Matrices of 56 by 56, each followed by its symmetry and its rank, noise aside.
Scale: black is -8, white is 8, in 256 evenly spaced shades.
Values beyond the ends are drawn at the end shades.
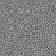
symmetric, rank five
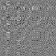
symmetric, rank four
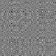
symmetric, rank four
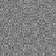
no symmetry, rank four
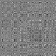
symmetric, rank three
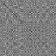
symmetric, rank four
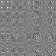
symmetric, rank three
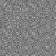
symmetric, rank four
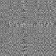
no symmetry, rank five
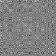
symmetric, rank four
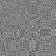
antisymmetric, rank four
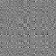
no symmetry, rank three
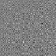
antisymmetric, rank four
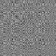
symmetric, rank four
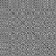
symmetric, rank three
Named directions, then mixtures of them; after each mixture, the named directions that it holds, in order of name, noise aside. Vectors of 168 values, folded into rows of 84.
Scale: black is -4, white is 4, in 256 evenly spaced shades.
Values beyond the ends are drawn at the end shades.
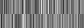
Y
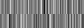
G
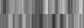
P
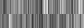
G, P.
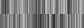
G, P.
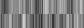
P, Y.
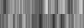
P.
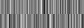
G.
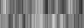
P.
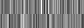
G, Y.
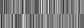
Y.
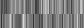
P, Y.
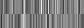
G, Y.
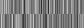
Y.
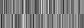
Y.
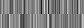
G, Y.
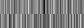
G, Y.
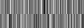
G.
